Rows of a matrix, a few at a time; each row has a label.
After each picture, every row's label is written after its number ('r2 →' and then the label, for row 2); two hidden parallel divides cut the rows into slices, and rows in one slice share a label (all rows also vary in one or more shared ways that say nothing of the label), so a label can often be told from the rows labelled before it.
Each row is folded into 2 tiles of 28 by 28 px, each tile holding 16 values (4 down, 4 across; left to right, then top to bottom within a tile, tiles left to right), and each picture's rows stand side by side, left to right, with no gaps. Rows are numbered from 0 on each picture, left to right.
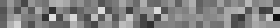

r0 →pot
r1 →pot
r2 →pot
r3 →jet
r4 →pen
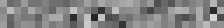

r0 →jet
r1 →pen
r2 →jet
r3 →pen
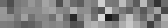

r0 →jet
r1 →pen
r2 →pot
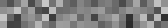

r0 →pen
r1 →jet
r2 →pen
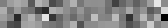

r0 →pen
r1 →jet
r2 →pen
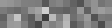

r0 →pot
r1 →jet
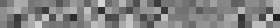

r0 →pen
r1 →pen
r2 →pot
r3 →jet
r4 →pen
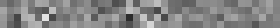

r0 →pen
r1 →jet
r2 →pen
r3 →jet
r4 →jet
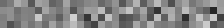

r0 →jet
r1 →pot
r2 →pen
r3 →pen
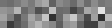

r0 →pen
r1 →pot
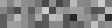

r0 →pot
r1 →pen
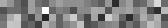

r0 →pot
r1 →pot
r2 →pen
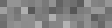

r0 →jet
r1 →jet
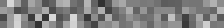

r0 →pot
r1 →pot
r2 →jet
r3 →pen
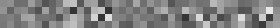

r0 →jet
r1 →pot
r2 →jet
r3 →pen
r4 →pot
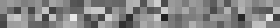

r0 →pot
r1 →pot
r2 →pen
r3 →jet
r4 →pen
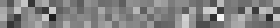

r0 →pen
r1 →jet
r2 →jet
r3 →pot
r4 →pot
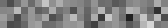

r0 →pen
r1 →pot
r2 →pen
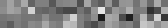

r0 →jet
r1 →pot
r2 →pen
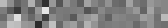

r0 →pot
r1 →jet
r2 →jet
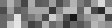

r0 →pot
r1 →pen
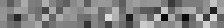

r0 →pen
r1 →jet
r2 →pen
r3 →pen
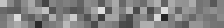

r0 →pot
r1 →pot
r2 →pen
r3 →jet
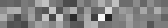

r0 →pen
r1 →pen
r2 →jet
